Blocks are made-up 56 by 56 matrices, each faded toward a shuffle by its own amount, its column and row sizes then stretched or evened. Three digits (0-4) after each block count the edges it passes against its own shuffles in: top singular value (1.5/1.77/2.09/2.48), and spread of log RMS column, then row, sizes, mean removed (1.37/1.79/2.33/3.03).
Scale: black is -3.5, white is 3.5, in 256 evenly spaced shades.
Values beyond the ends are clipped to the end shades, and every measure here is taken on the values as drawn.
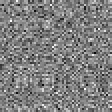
3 0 0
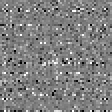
2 1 3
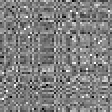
4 0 2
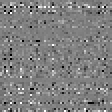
2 2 4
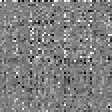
3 2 2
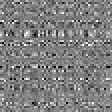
4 0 4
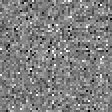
1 1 0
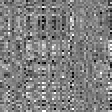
4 4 0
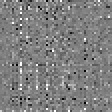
2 3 2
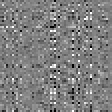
4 4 2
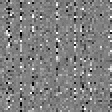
2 4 1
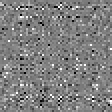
3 1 3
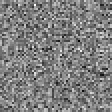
2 0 1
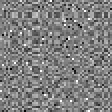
4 0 0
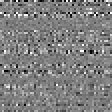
4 0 4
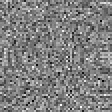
2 0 0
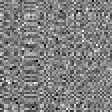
4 0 1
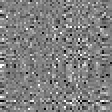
4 2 2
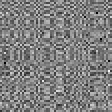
4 0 2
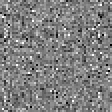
1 1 0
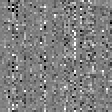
0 4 0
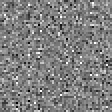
1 2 0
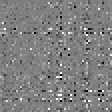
0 3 3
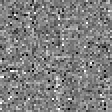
0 1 0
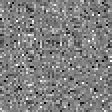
2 0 0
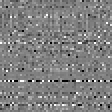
4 0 4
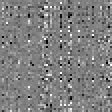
2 4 2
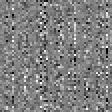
1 4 0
